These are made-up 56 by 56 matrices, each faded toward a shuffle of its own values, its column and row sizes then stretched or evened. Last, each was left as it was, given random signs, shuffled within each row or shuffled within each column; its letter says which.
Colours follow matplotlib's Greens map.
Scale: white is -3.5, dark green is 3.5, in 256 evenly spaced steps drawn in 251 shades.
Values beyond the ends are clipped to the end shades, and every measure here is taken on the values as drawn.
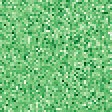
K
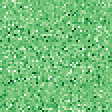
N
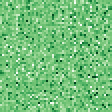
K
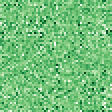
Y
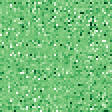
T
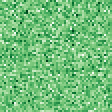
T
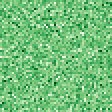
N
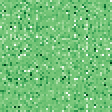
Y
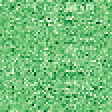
Y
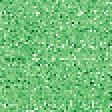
N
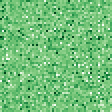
T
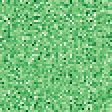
Y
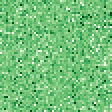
K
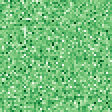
K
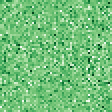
T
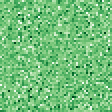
K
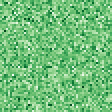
T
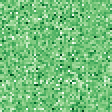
T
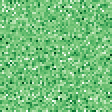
N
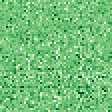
T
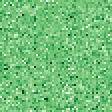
T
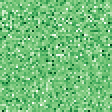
N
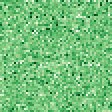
N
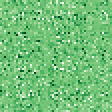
T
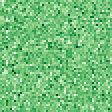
K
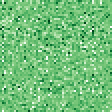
Y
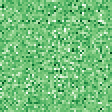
T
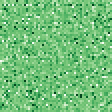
T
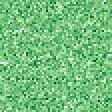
N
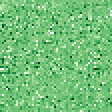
T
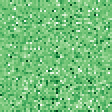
Y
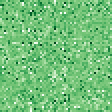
T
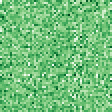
T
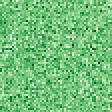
Y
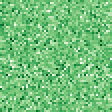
N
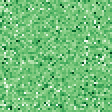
T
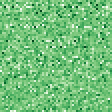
N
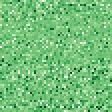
N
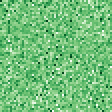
K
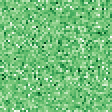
N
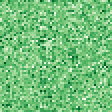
Y
